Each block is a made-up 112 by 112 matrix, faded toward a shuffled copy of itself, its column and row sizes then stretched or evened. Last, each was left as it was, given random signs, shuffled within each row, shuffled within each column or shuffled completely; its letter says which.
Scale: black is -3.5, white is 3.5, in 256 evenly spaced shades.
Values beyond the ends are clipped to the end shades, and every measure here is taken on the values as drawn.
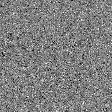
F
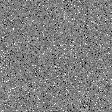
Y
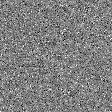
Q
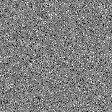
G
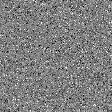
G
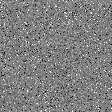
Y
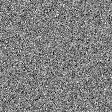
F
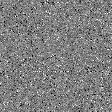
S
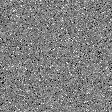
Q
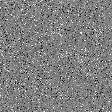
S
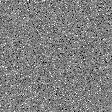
Q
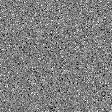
G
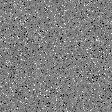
Y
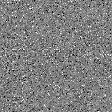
G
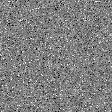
F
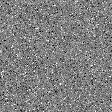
Y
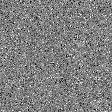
F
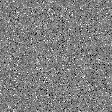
S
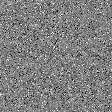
F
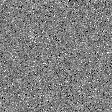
F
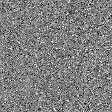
S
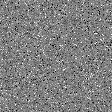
Y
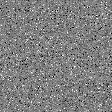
F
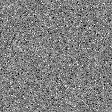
F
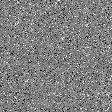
S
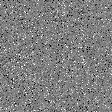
Y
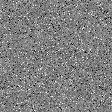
F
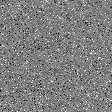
Q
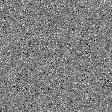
Y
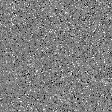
G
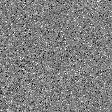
Y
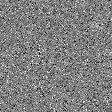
Q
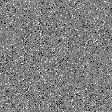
G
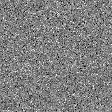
Y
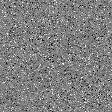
S
